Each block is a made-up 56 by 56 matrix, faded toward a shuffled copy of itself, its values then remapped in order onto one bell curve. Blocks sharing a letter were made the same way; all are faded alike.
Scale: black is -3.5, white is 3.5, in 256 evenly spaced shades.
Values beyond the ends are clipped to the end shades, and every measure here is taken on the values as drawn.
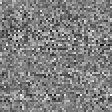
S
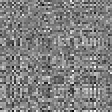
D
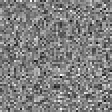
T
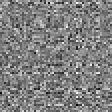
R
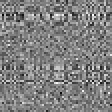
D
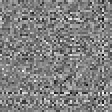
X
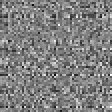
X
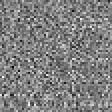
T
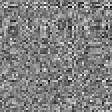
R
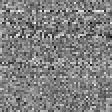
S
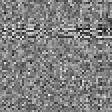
X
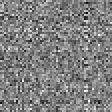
T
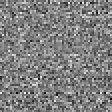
S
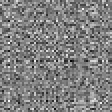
R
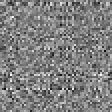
R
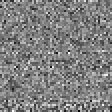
S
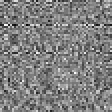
R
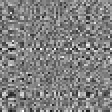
D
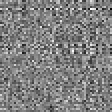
R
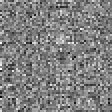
T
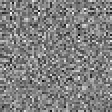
T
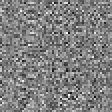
T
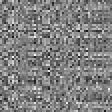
D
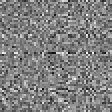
R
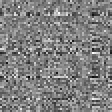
X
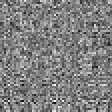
T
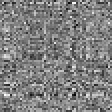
R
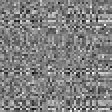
D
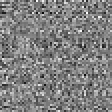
T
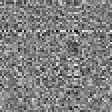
R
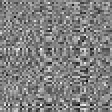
D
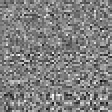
R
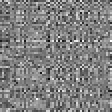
D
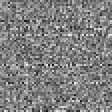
S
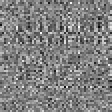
R
